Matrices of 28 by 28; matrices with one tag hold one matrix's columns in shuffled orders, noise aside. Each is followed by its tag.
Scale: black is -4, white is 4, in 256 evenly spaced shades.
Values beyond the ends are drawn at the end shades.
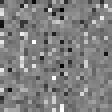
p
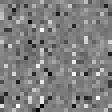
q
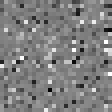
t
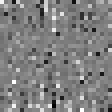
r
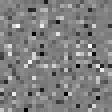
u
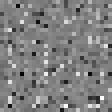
q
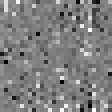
r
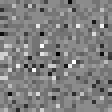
u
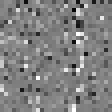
p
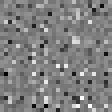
q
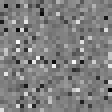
t
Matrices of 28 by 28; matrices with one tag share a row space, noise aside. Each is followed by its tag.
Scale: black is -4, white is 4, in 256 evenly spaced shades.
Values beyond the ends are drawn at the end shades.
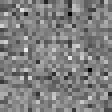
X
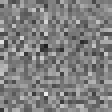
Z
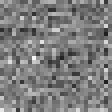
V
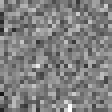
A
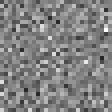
Z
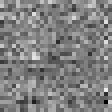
V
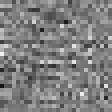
V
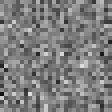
Z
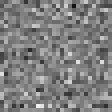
A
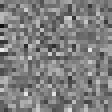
X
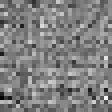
V
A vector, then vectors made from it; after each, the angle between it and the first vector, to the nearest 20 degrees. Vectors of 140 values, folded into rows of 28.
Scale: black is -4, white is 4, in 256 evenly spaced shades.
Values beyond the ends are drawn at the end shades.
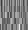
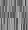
80 degrees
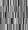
120 degrees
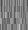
20 degrees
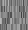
40 degrees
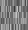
80 degrees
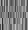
60 degrees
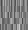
20 degrees
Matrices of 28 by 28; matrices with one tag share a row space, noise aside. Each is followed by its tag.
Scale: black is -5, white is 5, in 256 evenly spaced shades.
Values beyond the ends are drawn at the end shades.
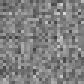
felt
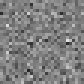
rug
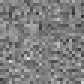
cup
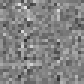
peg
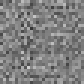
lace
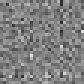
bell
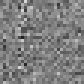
peg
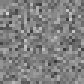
cup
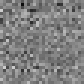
lace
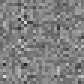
peg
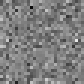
rug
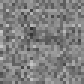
lace
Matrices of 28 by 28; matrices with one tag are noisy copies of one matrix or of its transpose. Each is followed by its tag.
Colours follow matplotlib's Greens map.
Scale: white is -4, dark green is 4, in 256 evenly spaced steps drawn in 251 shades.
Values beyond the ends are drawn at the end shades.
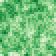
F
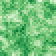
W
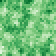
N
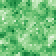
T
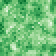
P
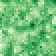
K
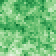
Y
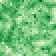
F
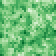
K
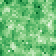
P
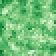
P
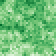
Y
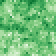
Y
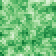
K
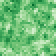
F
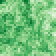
Y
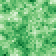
W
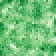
P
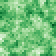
T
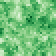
W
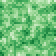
K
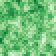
F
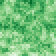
Y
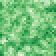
K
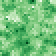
W
